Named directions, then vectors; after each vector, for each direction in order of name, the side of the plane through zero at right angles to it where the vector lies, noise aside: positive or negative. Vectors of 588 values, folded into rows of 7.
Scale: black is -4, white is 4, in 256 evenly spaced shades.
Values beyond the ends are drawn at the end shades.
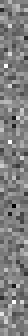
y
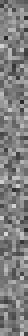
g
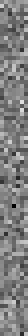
negative, positive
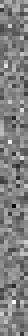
negative, positive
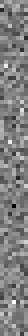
negative, positive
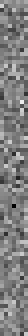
negative, positive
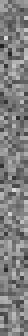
negative, negative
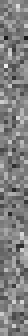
positive, positive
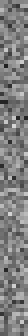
negative, negative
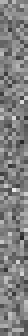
negative, negative
